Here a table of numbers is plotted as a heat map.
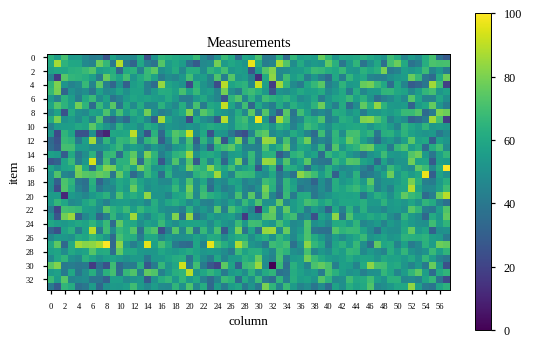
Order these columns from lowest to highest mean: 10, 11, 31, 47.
47, 11, 10, 31
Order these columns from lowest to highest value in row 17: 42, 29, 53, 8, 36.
42, 53, 29, 8, 36
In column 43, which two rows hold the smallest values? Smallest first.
7, 5
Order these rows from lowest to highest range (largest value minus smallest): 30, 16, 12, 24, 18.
24, 18, 12, 16, 30
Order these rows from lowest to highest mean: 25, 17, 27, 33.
33, 25, 17, 27
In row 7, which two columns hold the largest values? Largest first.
25, 47
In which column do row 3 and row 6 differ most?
30
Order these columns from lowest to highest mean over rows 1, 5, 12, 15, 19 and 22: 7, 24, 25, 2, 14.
25, 7, 14, 2, 24
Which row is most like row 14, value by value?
31
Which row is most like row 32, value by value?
0
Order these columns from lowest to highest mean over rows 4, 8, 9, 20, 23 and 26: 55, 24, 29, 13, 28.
24, 28, 13, 29, 55
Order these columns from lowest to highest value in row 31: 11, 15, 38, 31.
38, 31, 11, 15
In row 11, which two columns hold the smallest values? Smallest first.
8, 7
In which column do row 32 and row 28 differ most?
57
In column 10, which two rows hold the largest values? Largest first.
1, 27
